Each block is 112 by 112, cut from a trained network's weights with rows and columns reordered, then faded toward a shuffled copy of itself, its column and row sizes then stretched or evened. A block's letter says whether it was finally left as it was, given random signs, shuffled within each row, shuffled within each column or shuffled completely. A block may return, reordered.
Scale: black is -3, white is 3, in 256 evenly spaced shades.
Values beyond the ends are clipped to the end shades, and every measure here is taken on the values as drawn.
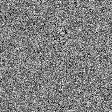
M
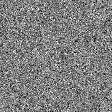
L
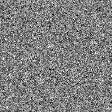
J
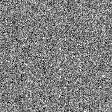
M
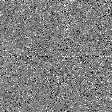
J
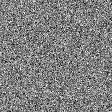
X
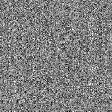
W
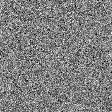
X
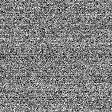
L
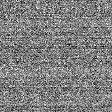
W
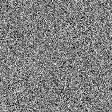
M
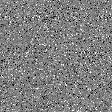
L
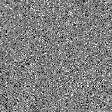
W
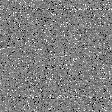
J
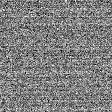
L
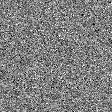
L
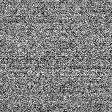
L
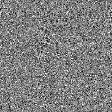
W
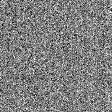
M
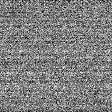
W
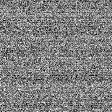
W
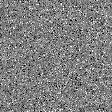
M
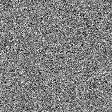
L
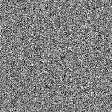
W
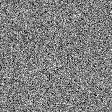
X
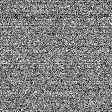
L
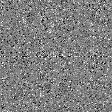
W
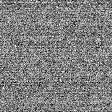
L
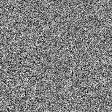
M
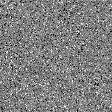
M
